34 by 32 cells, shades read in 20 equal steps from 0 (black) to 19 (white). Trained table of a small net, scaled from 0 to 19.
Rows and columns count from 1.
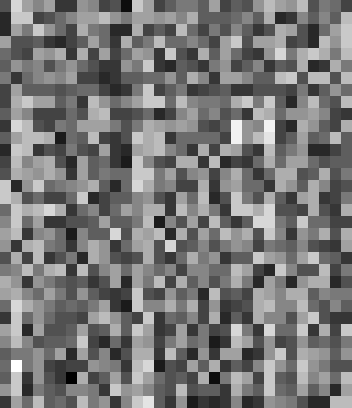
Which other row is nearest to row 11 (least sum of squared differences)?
2
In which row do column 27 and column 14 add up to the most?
15
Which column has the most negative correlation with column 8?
24
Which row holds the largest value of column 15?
9
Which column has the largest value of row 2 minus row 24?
3
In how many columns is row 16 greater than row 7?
13
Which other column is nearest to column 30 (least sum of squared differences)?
26
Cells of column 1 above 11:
7
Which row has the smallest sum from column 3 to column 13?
8
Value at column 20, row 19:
14
